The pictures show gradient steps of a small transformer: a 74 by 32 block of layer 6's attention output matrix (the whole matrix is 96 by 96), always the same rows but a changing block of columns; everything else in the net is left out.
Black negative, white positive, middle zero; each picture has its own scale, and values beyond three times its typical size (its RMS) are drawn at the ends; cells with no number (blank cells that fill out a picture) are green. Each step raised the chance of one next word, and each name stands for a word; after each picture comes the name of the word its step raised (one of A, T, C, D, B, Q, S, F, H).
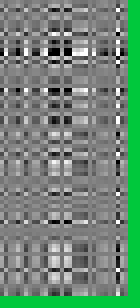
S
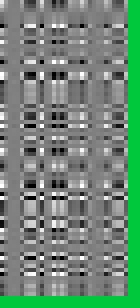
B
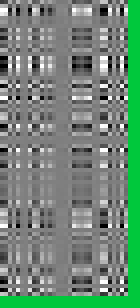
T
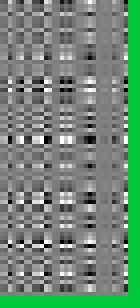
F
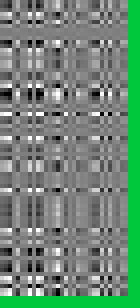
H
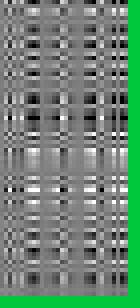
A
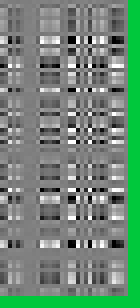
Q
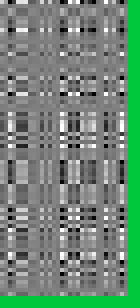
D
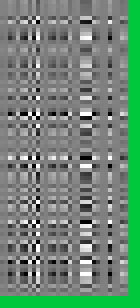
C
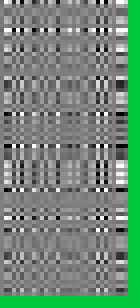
D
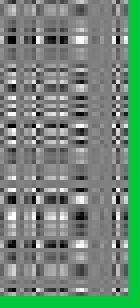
Q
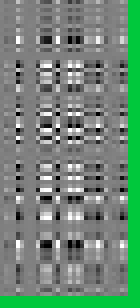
Q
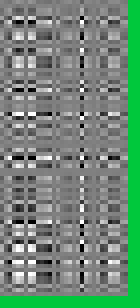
C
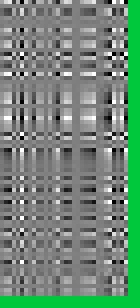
A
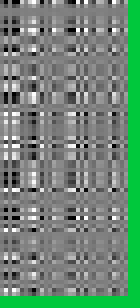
D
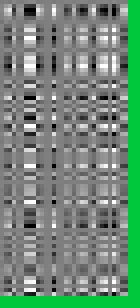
T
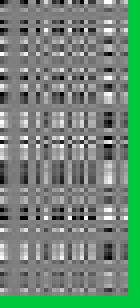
D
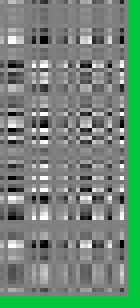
Q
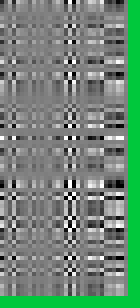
B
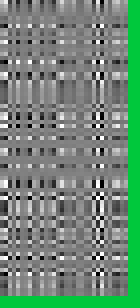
B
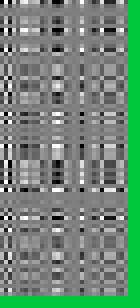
D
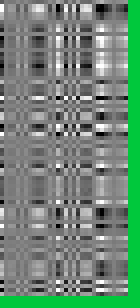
T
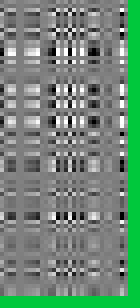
S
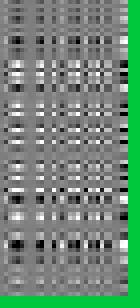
Q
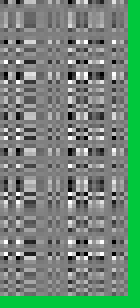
B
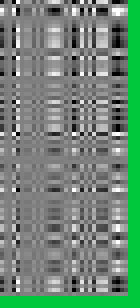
A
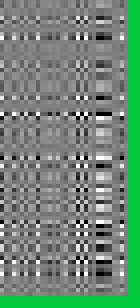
C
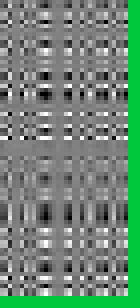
H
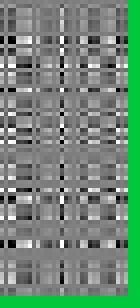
Q
